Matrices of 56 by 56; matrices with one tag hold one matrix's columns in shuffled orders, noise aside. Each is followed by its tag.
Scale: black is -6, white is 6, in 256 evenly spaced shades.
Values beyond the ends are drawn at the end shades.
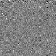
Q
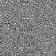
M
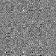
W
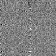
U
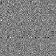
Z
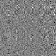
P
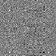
W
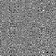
W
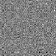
W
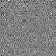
Q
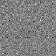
Z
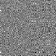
W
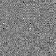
M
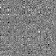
P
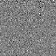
Q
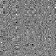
P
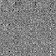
U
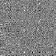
W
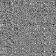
U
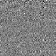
Q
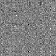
U
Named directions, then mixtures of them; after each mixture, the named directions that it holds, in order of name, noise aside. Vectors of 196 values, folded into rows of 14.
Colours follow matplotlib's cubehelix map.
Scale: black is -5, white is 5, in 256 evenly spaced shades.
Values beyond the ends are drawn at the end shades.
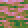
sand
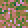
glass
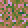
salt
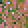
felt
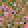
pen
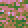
glass, sand.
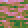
sand.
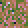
felt, salt.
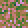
glass.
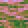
sand.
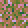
salt.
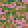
glass, sand.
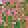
felt, sand.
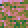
felt, sand.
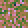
glass.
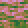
sand.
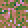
glass.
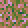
salt.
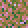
pen, salt.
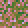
glass, salt.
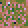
felt, salt.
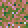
pen.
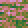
glass, sand.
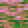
sand.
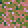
felt, glass.
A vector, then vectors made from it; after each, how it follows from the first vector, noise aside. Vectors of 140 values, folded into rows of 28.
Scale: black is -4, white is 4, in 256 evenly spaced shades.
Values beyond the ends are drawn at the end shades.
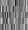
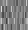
partly zeroed.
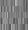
negated, shrunk.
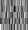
wrapped around, negated.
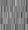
negated, shrunk.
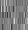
partly zeroed.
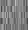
negated, shrunk.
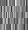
negated.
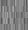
negated, shrunk.
